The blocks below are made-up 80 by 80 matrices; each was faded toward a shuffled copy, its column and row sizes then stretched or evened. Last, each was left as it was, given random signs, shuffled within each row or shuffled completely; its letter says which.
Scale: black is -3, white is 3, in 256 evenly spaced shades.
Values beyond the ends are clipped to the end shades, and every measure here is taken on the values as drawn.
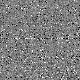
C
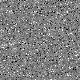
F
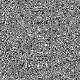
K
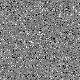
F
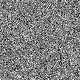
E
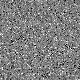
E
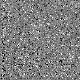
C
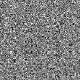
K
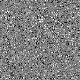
K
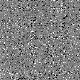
K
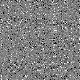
K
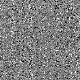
C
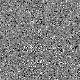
C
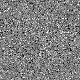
F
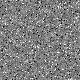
E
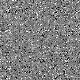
C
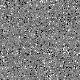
C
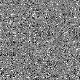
K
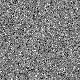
E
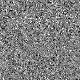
F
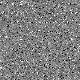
F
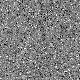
E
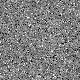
E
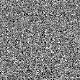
C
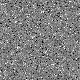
E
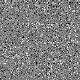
C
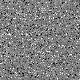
F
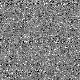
F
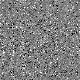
C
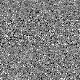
F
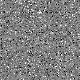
C
